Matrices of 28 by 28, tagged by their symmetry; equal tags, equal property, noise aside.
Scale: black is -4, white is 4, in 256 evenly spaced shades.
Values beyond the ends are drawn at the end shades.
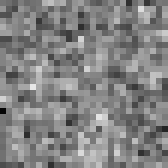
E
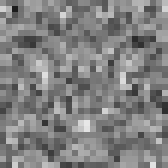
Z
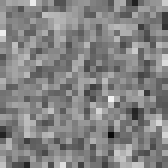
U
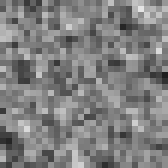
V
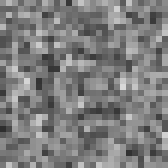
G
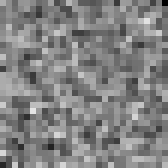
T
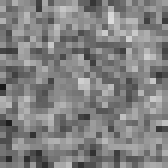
T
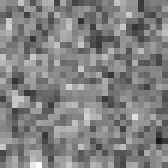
E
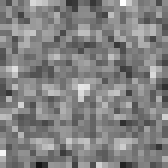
Z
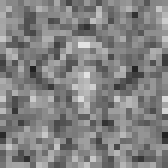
Z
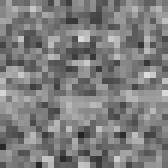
Z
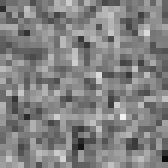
E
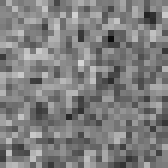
U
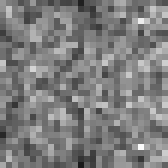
G
